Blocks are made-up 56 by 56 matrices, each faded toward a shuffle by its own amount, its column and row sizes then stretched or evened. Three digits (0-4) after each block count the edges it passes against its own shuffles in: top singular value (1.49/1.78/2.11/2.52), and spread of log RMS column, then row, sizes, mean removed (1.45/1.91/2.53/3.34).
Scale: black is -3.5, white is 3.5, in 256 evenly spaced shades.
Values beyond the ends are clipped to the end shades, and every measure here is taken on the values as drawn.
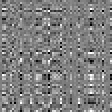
4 4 3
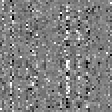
3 3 0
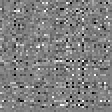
3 2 3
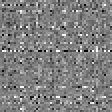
2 2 3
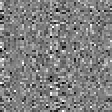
3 2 0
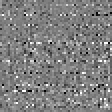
1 1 3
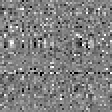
3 1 2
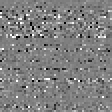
0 0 4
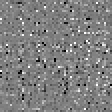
0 2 2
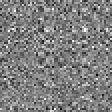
3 1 2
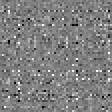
0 1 3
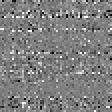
0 2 3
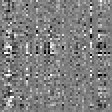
3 4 2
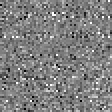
0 0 2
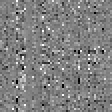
1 3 1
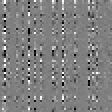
4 4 2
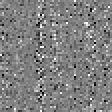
1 3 0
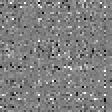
0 2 3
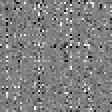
1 3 2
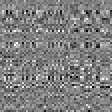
4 1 3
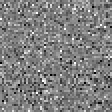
2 0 0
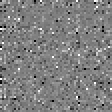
0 2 1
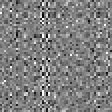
4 3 0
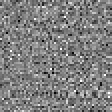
3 0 0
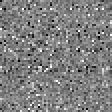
0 1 2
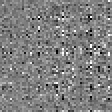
2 3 2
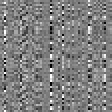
4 4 0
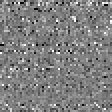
1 0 3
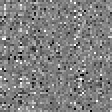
2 2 0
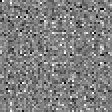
2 1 1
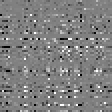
3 2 4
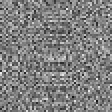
3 1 0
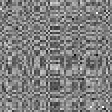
4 2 0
